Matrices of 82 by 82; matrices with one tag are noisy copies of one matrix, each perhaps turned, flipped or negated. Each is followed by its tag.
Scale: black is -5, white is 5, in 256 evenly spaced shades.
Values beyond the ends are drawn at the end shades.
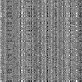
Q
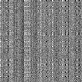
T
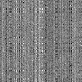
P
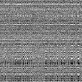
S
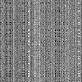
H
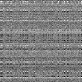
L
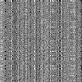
Q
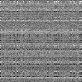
L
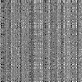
L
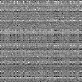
L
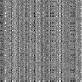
Q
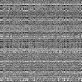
L
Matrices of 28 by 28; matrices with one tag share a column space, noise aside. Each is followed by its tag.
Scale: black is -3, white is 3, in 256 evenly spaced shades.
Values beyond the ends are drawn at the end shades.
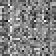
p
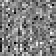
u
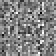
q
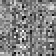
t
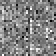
p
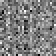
p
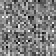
t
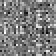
q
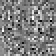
p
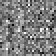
p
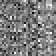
t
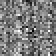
t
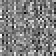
q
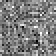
q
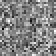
u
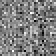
q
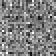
t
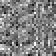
u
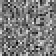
u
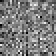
t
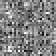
q
